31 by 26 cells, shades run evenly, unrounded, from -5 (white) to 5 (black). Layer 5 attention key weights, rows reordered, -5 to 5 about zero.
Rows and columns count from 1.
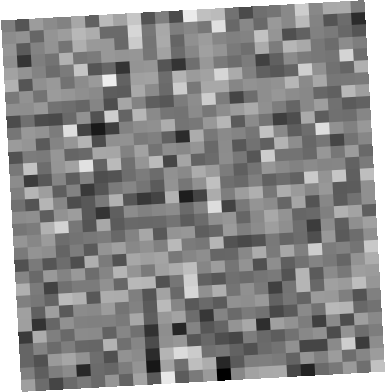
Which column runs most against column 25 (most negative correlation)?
12
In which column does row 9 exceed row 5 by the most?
25
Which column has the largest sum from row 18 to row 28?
14
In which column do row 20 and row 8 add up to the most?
17
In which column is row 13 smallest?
6
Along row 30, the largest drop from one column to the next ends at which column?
11
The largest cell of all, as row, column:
31, 15
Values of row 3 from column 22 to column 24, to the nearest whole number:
1 0 0
